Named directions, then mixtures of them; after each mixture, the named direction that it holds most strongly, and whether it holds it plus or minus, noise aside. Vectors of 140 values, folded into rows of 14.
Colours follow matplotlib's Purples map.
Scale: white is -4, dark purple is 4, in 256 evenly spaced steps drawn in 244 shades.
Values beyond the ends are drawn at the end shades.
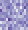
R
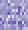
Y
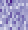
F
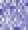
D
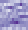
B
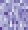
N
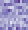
B, minus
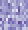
Y, plus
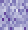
D, minus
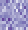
R, plus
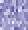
D, plus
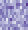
R, plus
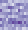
B, plus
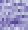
B, plus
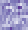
B, minus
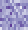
R, plus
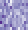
F, minus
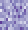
R, minus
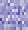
Y, plus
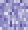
N, minus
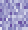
R, plus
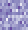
Y, plus
